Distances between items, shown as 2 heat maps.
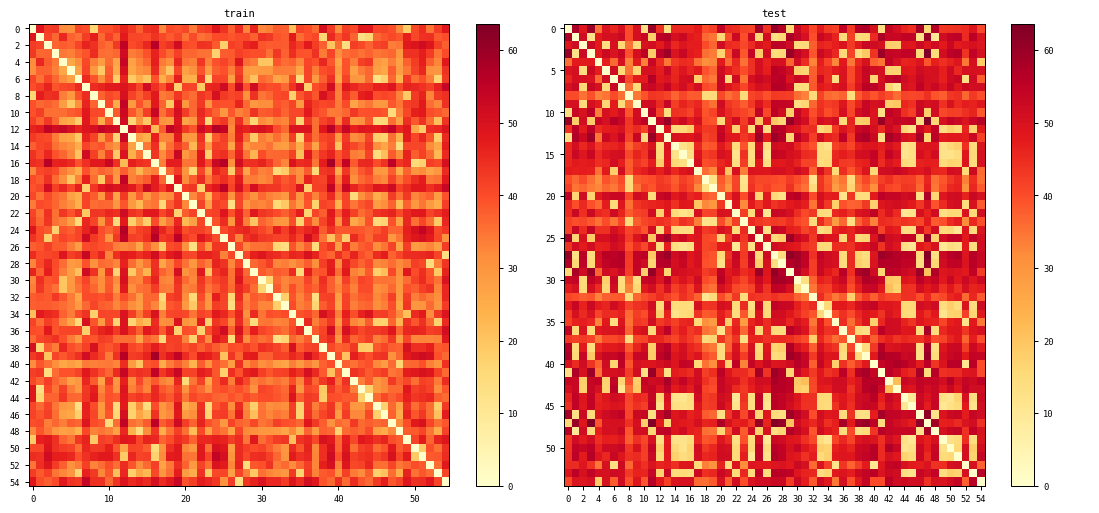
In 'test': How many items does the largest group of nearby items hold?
15
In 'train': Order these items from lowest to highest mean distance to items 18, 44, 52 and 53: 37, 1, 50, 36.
1, 37, 50, 36
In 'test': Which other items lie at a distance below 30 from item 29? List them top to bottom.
0, 10, 13, 41, 47
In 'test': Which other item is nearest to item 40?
52
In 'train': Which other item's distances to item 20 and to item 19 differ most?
42
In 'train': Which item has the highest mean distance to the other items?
12
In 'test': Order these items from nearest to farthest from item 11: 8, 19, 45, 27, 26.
27, 19, 8, 26, 45
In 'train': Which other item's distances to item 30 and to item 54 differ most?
27
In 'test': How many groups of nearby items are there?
7
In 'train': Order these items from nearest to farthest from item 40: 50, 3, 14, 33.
14, 33, 3, 50
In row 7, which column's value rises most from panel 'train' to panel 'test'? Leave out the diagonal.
36
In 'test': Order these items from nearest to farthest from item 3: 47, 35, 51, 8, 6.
8, 35, 6, 51, 47
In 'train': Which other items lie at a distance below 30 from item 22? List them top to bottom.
7, 19, 36
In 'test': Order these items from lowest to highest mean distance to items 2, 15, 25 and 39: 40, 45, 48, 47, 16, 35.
48, 16, 45, 35, 40, 47
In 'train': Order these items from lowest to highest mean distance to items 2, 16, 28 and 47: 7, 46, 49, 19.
46, 49, 7, 19
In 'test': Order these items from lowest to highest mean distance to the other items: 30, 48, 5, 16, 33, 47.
16, 33, 48, 5, 30, 47
